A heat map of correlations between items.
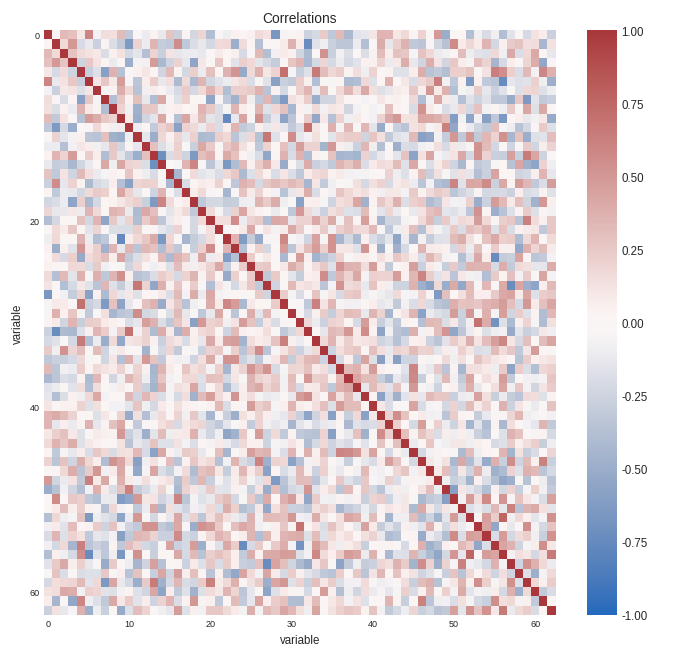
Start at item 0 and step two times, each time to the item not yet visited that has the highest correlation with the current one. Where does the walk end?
48
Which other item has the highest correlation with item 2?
34
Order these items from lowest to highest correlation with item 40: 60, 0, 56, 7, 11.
60, 7, 0, 11, 56
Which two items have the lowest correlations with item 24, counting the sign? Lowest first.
55, 22
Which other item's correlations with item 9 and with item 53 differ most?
54
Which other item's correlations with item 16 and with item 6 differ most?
50
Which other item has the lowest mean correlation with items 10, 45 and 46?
1
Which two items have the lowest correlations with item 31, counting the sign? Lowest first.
55, 18
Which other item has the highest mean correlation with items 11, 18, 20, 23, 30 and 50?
56
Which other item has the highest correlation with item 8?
46
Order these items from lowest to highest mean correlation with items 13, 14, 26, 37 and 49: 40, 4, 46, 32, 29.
29, 4, 40, 46, 32
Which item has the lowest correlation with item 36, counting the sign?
57
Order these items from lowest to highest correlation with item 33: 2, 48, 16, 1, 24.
24, 48, 1, 2, 16
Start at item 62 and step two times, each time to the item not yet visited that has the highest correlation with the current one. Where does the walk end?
52
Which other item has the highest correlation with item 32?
10
